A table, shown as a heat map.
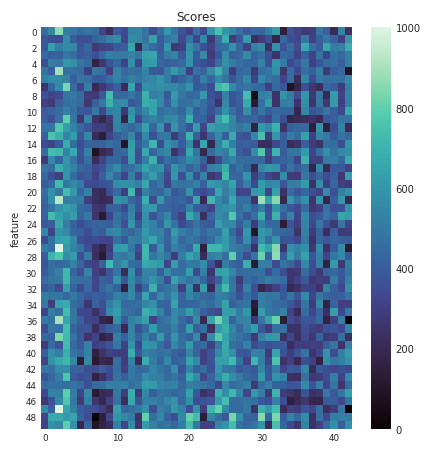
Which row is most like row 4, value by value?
22
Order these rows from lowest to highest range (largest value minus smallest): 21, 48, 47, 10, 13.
10, 13, 21, 48, 47
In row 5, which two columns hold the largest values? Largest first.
2, 24
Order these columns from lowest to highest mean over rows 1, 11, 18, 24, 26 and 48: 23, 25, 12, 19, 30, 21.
23, 19, 21, 30, 12, 25
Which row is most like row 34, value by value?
25
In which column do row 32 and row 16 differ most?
36
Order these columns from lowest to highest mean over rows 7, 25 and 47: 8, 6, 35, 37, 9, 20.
35, 37, 8, 9, 6, 20
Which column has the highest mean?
3
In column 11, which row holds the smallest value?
14
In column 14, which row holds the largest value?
48
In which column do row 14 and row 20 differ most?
30
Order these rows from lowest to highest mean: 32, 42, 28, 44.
32, 42, 44, 28
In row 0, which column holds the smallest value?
33
